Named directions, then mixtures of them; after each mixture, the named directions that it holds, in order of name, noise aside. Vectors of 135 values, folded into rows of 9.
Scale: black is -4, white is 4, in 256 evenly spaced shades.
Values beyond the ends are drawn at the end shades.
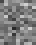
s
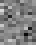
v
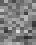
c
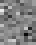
v.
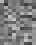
s, v.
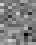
v.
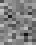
s, v.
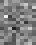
s.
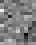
c, v.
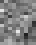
c, v.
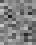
s, v.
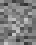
c, s.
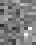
s, v.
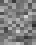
c.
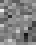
c, v.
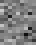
v.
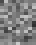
c, s.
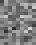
c, s.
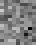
s, v.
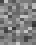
c, s.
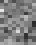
c, v.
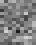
c.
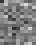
s.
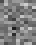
s.
